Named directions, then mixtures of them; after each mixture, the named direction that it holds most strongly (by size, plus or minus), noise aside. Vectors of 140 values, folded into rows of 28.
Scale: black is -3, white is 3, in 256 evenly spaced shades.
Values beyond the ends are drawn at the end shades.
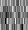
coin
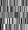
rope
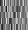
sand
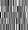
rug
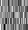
rope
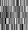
coin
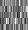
sand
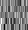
rope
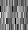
rug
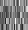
coin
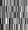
sand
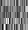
rope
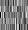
rug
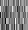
coin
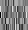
rug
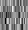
coin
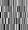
rug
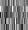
coin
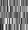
rope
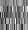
coin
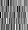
rug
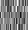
rug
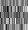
rope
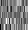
rope
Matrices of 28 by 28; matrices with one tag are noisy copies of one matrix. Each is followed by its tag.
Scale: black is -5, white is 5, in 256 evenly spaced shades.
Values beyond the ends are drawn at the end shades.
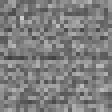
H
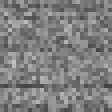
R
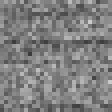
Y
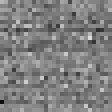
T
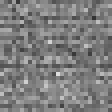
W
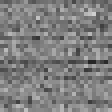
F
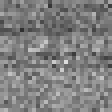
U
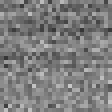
U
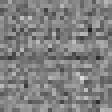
H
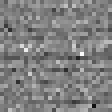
H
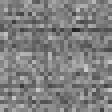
T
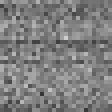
Y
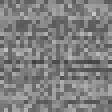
F
